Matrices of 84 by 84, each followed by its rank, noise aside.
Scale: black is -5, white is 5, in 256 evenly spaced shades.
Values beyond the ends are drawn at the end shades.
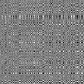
two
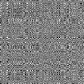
five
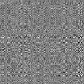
four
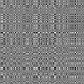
two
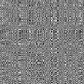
four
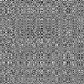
four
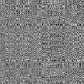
four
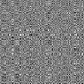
five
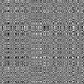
two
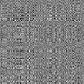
four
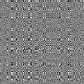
two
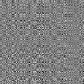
four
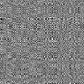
five
